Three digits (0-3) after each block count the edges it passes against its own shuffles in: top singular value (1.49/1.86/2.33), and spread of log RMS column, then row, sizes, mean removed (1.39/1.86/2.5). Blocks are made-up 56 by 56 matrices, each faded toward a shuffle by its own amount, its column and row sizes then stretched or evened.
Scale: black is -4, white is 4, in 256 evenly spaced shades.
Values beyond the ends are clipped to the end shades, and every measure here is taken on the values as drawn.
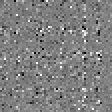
1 2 2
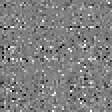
1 1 2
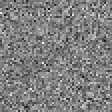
0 0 1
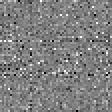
1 1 2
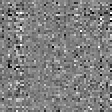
2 3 2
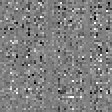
0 3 2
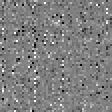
0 2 0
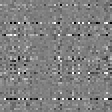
3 2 3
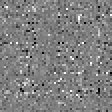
0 2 2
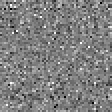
1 0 1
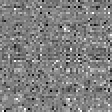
2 1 2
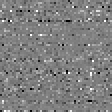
0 0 3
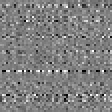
3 0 3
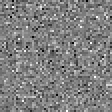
1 0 1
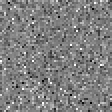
0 0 0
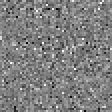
1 0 1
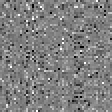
2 1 0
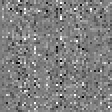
0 3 1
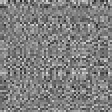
3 1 3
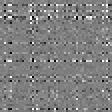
3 2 3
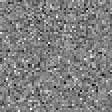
1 0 0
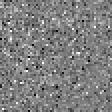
0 1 0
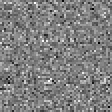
1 0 1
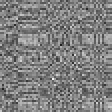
3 0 1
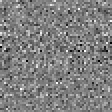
1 0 2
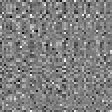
3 2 1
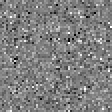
0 1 1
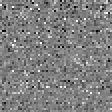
1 0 2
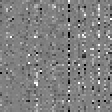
2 3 1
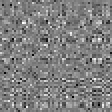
3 1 2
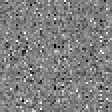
0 2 0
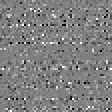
2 0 3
